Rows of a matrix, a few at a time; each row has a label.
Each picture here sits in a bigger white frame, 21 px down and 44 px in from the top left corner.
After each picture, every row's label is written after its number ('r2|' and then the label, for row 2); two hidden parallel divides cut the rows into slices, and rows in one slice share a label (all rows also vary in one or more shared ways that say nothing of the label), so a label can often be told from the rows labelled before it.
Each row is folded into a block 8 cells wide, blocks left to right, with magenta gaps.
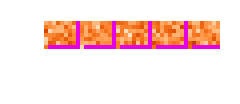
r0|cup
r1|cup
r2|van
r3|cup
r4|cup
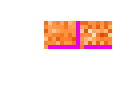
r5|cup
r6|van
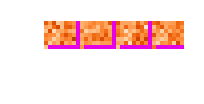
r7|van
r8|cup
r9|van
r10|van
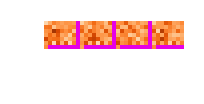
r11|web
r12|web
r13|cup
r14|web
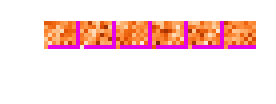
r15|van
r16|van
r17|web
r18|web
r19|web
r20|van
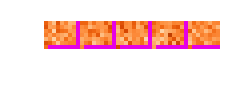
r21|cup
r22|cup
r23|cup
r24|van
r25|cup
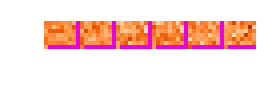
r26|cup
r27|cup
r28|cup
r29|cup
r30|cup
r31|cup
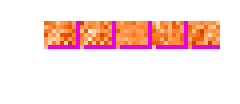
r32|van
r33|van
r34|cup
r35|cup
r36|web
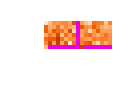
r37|web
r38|cup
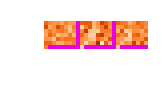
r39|cup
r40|van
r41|van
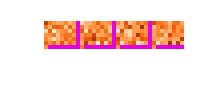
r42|van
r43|web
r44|van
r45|van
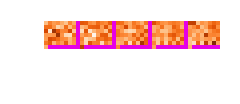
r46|web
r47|van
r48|van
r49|van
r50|van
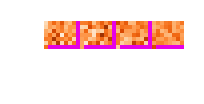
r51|web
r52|van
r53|van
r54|cup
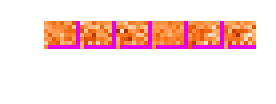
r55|cup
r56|web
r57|web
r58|cup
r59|web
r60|web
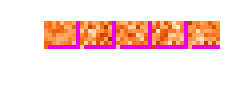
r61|cup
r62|van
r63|cup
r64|web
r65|van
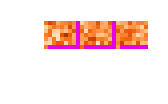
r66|van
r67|web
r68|web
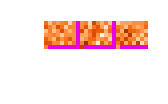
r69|cup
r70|web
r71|web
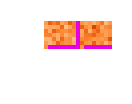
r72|cup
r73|cup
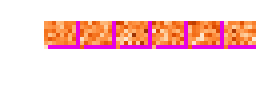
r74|cup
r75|cup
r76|van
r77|van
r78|van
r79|web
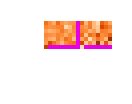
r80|cup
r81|van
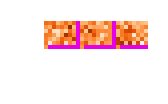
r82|van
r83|web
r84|web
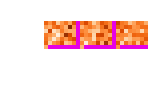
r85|van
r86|van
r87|van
